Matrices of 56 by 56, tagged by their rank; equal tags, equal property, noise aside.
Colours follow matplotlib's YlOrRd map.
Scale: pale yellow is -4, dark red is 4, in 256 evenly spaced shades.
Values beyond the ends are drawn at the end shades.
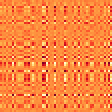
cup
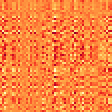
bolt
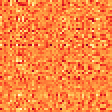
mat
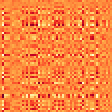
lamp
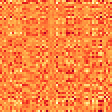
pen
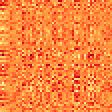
pen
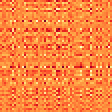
bolt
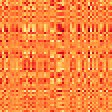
lamp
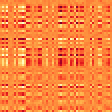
cup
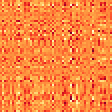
pen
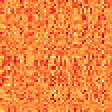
mat
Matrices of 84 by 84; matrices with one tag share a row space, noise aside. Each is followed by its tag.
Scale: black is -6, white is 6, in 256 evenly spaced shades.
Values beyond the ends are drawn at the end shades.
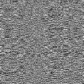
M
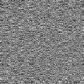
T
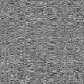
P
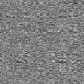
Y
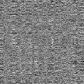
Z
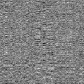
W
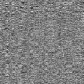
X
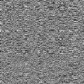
Y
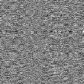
M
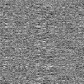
W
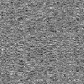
P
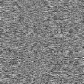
M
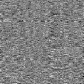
M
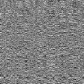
Y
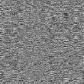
M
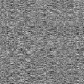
P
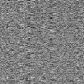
P
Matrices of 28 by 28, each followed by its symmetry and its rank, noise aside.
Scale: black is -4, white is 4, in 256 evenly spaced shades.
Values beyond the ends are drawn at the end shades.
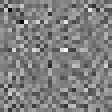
no symmetry, rank four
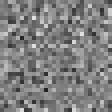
no symmetry, rank five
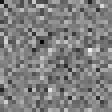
symmetric, rank five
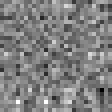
no symmetry, rank five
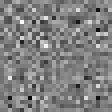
symmetric, rank three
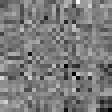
symmetric, rank four
